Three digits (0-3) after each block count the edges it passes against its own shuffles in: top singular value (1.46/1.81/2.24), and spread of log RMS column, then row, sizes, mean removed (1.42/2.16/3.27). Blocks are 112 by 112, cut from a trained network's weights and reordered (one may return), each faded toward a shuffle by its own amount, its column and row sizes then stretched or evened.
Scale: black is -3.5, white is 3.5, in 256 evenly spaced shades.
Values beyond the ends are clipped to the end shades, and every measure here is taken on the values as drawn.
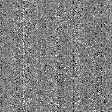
1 2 0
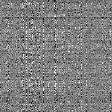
2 3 0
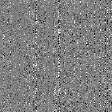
0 3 1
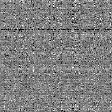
2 2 1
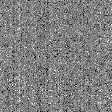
1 1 1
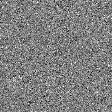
0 1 0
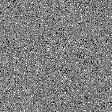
0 1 1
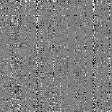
2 3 2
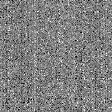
1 1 1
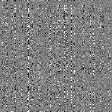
2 3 2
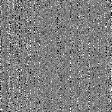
0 3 0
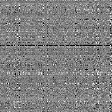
3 2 2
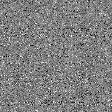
0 0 2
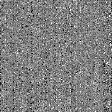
1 2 1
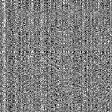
3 1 2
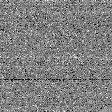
1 0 1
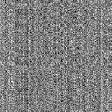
2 1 1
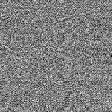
3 0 0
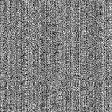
3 1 0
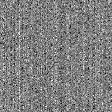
2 1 0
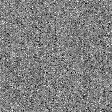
0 0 1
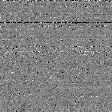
2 0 2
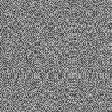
3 0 0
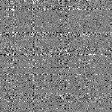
2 2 3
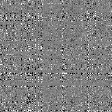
2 3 3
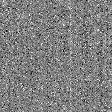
0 1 0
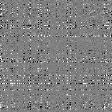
1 3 3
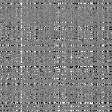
3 2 3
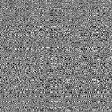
3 1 3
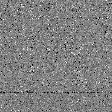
0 1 1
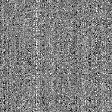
2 1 1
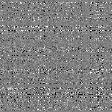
0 2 3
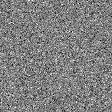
0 0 0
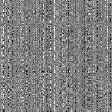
3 3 1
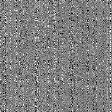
1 3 1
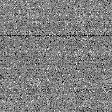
1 1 1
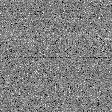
0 0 0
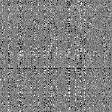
2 3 1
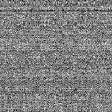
2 1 0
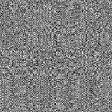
3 2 1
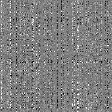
2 3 2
